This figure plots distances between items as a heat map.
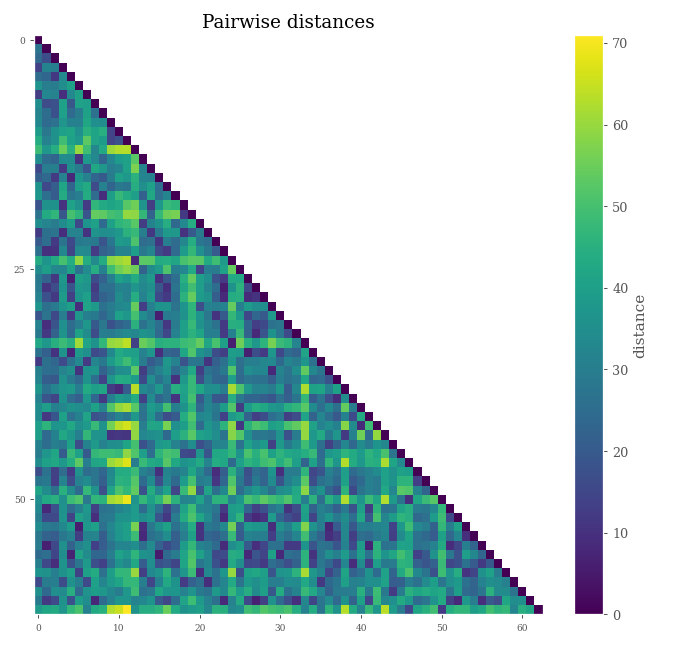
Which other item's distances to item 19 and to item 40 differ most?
42
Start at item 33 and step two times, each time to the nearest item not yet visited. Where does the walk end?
12
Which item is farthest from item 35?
11
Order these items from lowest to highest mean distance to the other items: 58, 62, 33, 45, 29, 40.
29, 58, 40, 45, 62, 33
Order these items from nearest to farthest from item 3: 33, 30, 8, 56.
30, 56, 8, 33
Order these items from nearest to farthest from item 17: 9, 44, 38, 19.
44, 9, 38, 19
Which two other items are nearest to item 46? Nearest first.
50, 62
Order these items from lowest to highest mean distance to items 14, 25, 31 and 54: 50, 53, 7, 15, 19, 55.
53, 55, 15, 7, 19, 50
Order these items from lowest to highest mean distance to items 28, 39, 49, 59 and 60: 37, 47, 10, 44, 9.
37, 44, 47, 9, 10
